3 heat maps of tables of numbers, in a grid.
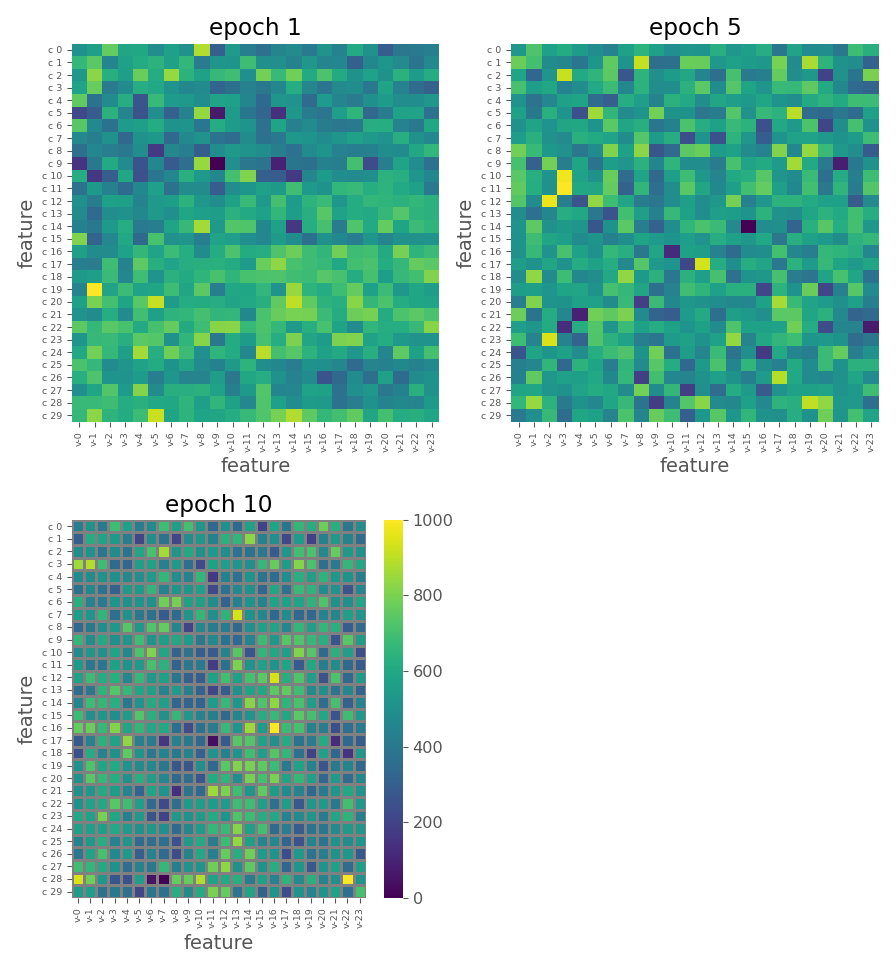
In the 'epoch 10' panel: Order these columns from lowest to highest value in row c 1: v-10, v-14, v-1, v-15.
v-15, v-10, v-1, v-14
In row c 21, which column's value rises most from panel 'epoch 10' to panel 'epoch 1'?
v-8
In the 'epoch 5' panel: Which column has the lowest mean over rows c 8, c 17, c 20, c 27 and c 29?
v-11
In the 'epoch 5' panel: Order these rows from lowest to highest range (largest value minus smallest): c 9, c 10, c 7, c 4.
c 4, c 7, c 10, c 9
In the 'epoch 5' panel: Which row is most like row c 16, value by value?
c 18
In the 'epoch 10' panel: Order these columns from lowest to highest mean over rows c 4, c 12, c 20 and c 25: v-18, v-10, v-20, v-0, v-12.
v-20, v-10, v-0, v-18, v-12
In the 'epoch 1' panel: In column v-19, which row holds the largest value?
c 21
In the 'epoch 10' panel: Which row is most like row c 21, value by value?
c 24
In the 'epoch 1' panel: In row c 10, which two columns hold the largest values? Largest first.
v-11, v-10
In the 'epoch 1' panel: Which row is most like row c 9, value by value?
c 5
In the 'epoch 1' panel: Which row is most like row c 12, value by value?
c 13
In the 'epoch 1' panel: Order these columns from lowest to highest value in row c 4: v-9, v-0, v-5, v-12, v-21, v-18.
v-12, v-18, v-21, v-9, v-5, v-0
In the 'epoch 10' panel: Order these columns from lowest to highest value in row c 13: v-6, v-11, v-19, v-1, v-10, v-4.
v-11, v-10, v-1, v-19, v-6, v-4
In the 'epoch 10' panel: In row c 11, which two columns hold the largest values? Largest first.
v-13, v-6
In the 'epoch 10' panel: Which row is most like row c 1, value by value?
c 26
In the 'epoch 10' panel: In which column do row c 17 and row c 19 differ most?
v-12
